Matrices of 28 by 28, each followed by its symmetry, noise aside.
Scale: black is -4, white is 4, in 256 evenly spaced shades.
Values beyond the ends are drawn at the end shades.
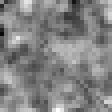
no symmetry.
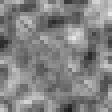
symmetric across the other diagonal.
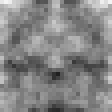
mirrored left to right.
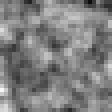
antisymmetric.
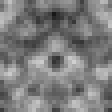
mirrored left to right.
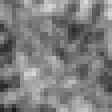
antisymmetric.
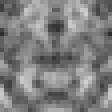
mirrored left to right.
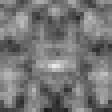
mirrored left to right.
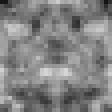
mirrored left to right.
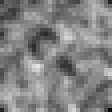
symmetric.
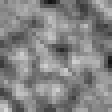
symmetric across the other diagonal.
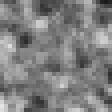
antisymmetric.
